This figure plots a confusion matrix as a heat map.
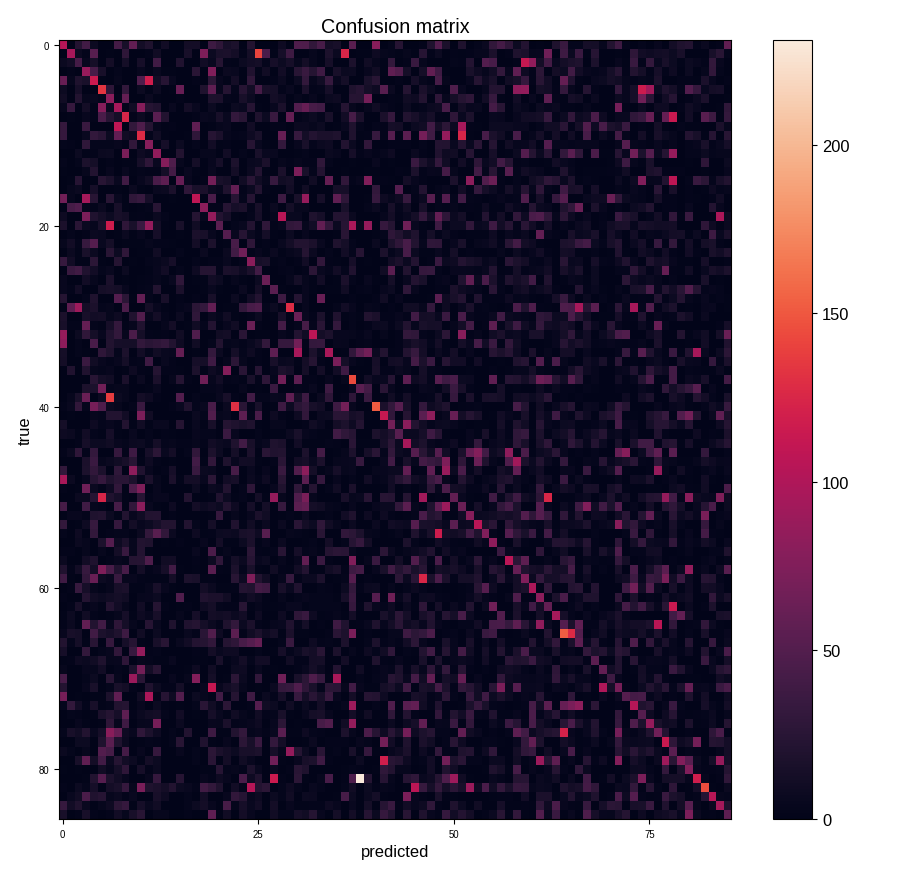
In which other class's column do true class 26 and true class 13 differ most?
52
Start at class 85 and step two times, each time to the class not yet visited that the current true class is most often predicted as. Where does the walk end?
58
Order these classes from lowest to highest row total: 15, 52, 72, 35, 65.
35, 52, 72, 65, 15
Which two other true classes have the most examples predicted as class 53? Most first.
45, 46
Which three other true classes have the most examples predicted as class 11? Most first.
4, 72, 20
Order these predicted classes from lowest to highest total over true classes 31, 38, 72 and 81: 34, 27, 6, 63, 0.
63, 6, 0, 34, 27
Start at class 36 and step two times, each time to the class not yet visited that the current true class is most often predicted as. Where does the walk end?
61
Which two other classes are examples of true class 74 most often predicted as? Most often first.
8, 60
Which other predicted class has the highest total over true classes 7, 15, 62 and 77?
78
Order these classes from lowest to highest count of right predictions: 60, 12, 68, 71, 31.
31, 68, 71, 12, 60
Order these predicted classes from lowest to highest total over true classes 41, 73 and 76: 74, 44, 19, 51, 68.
74, 68, 51, 19, 44
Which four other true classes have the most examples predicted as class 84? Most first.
19, 79, 50, 41
